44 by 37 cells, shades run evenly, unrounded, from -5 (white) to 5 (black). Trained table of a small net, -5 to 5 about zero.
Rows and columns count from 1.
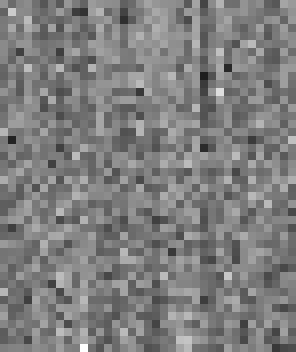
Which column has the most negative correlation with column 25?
6
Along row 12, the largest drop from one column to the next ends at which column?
19
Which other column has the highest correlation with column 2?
13
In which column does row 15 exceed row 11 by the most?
18
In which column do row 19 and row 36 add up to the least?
11
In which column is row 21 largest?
7
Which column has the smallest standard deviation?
27
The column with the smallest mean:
25
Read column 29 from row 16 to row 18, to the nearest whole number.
-1 1 -1
